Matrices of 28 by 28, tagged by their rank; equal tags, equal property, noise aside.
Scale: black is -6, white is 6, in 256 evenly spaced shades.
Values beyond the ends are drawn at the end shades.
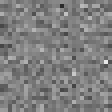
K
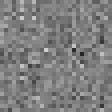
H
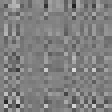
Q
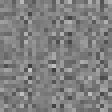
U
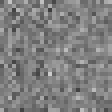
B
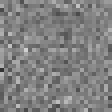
K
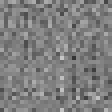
K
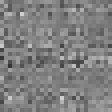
H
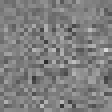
H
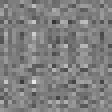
U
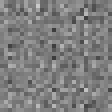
H
